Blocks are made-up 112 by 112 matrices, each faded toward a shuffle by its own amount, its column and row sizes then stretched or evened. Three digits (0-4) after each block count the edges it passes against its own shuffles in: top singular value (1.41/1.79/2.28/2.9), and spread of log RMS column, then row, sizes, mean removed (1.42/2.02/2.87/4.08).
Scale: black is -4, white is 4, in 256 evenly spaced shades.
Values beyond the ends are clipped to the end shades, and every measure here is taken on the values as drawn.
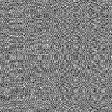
4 0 1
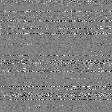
2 1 4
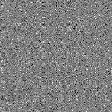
3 1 0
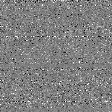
1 0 3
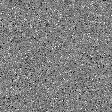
1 0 0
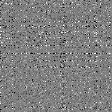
1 2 3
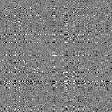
4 2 3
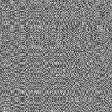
4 2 0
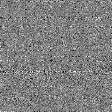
1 1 3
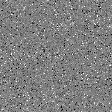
0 1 0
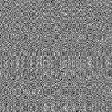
4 1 0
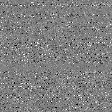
0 0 3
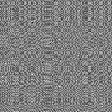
4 0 2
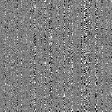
3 4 1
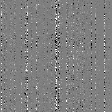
2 4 1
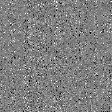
0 3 1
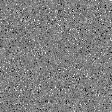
1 1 1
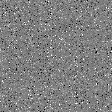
0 2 0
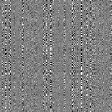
4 4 1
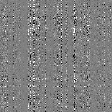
3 4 2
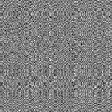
4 2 0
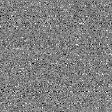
1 0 3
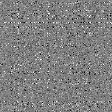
0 2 3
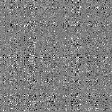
2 3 3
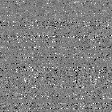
1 1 3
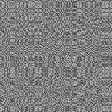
4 2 1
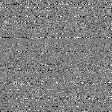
0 1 4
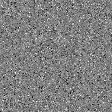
0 1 0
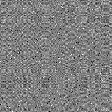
4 0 0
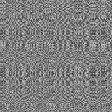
4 1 2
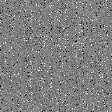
0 2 0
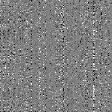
3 3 0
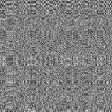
4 1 3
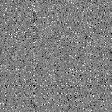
3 1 1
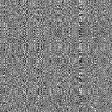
4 3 0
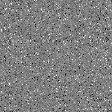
1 2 0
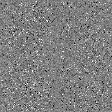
0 2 1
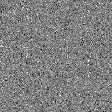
1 1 0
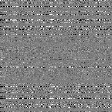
3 1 4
